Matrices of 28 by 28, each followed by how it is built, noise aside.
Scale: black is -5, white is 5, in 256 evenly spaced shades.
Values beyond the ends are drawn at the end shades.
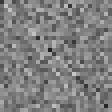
diagonal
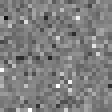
sparse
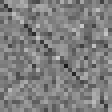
diagonal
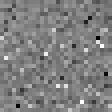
sparse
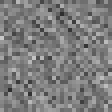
Toeplitz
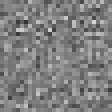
low rank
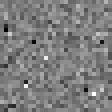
sparse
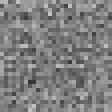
blocks
